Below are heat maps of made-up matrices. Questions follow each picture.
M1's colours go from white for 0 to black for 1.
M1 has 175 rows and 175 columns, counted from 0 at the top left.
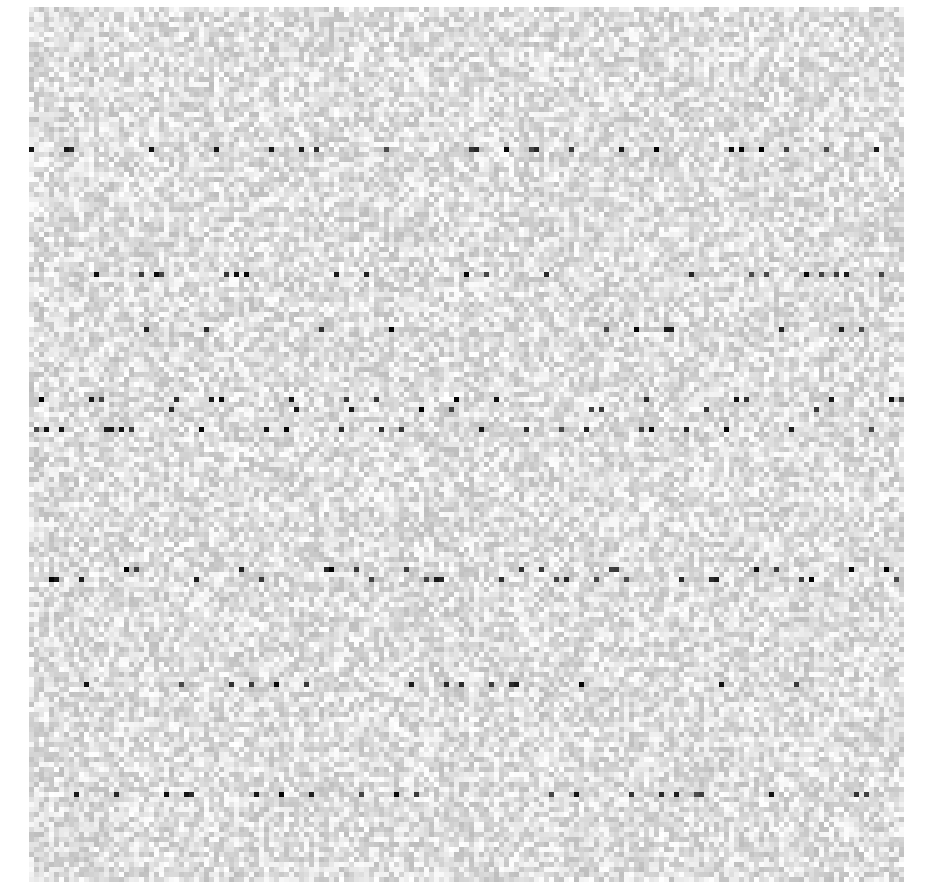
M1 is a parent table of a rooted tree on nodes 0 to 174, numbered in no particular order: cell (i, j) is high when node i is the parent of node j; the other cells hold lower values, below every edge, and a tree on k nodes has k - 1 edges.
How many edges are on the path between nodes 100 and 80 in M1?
2
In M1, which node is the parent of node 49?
135
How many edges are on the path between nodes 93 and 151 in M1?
4
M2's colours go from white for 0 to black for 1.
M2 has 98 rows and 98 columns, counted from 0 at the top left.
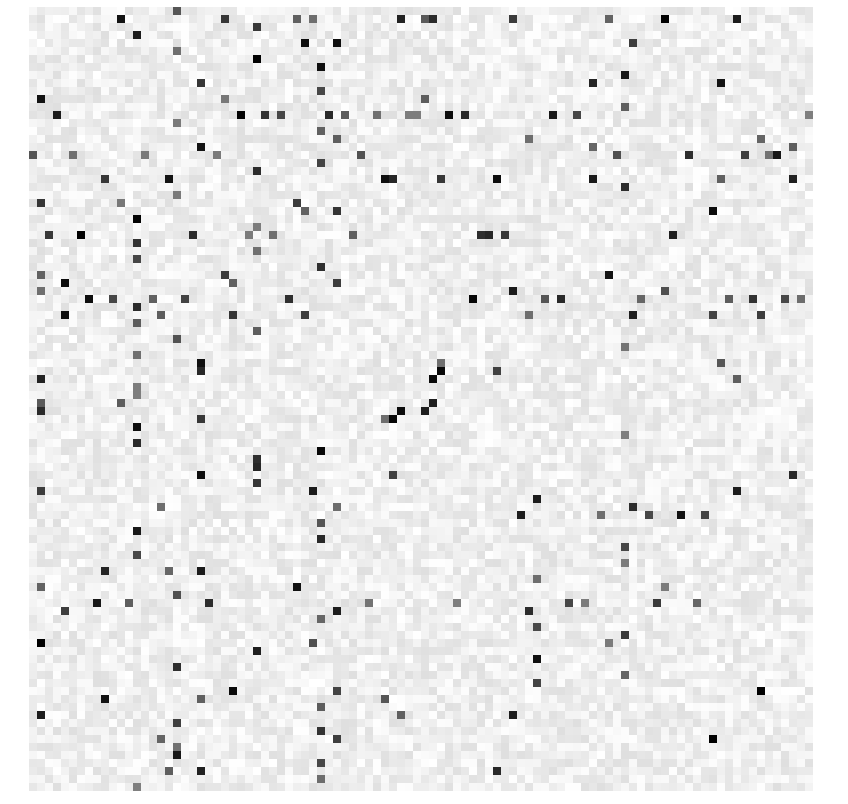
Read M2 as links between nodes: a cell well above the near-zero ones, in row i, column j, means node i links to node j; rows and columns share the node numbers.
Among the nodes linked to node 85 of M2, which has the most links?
node 38
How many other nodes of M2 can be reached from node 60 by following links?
11
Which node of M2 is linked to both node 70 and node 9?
node 21
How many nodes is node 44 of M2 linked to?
3
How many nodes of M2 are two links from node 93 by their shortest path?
9
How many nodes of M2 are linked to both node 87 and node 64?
1
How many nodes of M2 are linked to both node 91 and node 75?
1
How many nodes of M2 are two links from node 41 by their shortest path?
9
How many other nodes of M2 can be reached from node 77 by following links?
5
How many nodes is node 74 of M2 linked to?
9
